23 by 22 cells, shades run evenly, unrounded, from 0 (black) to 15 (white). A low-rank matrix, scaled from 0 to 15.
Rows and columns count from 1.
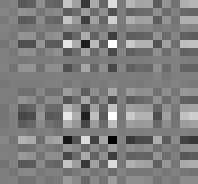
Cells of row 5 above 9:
1
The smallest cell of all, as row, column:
18, 13
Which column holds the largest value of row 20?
10
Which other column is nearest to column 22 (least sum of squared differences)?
15
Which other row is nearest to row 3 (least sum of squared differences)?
21
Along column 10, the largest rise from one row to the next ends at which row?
7
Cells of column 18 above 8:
7
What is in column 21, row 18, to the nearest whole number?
4
